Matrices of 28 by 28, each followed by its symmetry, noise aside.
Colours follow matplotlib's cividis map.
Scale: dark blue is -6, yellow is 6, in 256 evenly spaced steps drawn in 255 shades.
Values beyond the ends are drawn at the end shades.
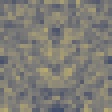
mirrored left to right.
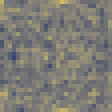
mirrored top to bottom.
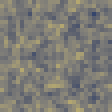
mirrored top to bottom.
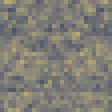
mirrored left to right.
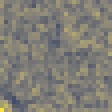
symmetric across the other diagonal.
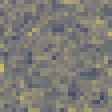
symmetric.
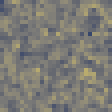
no symmetry.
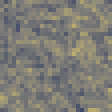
no symmetry.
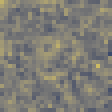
symmetric.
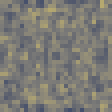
mirrored top to bottom.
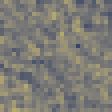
antisymmetric.
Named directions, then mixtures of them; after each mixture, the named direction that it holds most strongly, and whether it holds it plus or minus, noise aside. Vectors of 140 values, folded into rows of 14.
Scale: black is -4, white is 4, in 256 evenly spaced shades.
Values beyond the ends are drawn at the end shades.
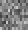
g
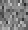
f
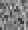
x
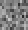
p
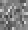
g, plus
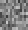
g, plus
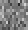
f, minus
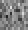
x, plus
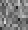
x, plus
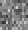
g, plus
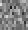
x, minus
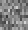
g, plus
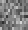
g, plus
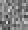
g, plus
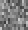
x, minus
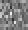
x, minus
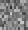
x, minus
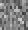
x, minus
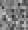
p, plus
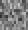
x, plus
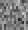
x, plus
